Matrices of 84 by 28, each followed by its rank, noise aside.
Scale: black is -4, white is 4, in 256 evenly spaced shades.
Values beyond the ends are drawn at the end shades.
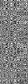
four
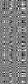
two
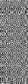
three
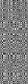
two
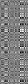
one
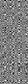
four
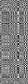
one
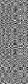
three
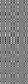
one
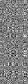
four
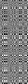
one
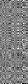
three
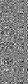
four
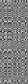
two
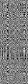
three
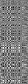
two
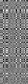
one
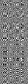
two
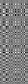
one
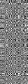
four
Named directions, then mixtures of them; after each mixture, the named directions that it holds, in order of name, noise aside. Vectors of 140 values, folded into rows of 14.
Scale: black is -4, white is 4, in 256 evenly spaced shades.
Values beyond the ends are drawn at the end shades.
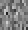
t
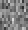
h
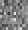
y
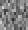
h, t, y.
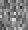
h, y.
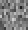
h, t, y.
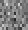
y.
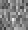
h, y.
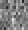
h, t, y.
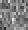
h, y.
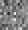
y.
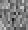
h, y.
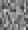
h, t.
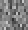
h, t, y.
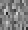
t.
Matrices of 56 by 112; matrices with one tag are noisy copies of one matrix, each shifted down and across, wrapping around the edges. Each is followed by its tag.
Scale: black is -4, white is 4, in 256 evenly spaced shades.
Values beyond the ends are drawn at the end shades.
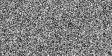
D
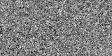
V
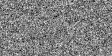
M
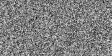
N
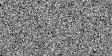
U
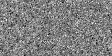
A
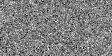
V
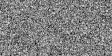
U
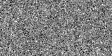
D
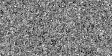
A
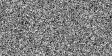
N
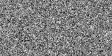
V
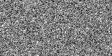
V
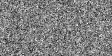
A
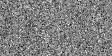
N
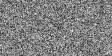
U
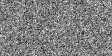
A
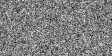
A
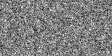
D
